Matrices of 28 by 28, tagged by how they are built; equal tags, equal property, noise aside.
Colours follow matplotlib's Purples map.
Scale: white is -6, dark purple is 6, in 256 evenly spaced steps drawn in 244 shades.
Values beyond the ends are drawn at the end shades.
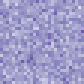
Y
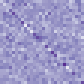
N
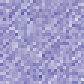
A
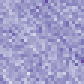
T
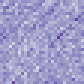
A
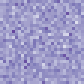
Y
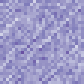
A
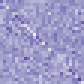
N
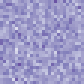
Y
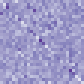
N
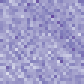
T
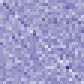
N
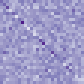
N
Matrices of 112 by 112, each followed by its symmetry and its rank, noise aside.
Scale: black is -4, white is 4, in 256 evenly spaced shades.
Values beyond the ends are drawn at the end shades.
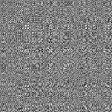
symmetric, rank eight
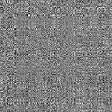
antisymmetric, rank eight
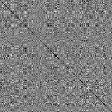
symmetric, rank eight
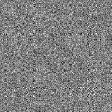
symmetric, rank twelve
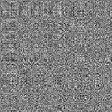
antisymmetric, rank twelve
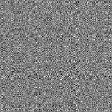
antisymmetric, rank eight
